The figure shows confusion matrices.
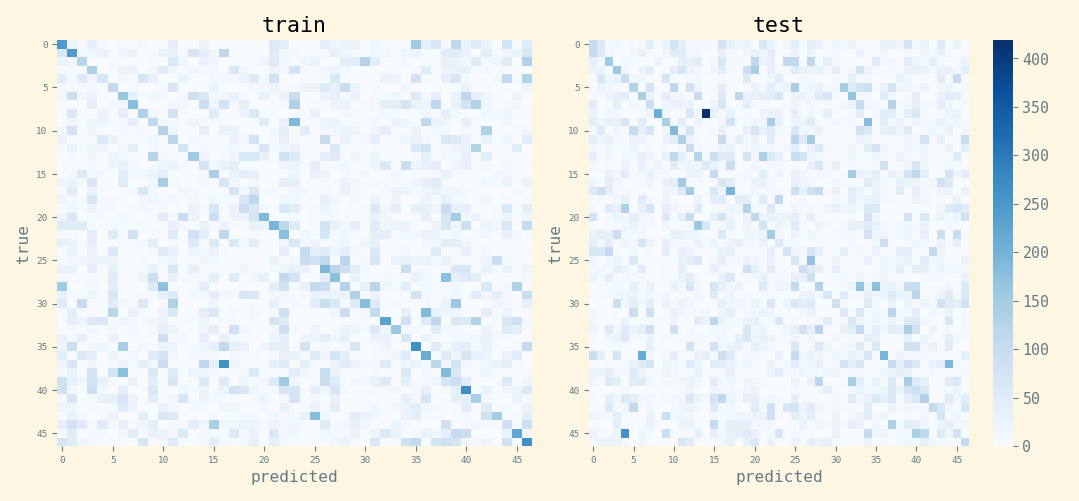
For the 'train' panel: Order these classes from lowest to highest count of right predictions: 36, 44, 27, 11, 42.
42, 44, 11, 27, 36
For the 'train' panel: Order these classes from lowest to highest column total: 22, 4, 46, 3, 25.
4, 25, 3, 46, 22
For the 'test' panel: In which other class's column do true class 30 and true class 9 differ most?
34
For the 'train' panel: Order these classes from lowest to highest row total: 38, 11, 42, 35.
42, 11, 38, 35
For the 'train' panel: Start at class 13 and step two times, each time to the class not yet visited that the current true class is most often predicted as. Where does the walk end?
23
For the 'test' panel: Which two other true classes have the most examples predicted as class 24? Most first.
2, 42
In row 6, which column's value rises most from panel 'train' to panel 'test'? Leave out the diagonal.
32
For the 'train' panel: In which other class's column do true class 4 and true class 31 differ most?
36
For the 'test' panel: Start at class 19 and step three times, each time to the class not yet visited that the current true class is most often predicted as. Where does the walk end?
40
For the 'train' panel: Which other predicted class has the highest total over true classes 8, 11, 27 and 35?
38
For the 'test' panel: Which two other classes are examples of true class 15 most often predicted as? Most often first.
32, 40
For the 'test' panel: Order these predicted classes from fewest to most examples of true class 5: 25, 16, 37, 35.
35, 16, 37, 25
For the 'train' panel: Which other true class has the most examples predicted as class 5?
31
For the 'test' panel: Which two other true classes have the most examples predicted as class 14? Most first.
8, 21
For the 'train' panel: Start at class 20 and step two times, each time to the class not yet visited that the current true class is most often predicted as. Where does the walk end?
22
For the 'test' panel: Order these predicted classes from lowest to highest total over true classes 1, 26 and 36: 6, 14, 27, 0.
14, 27, 0, 6
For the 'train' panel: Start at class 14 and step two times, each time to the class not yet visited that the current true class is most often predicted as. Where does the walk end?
10
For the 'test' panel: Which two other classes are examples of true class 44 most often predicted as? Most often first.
37, 15
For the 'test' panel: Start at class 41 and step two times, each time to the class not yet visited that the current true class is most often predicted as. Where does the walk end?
11
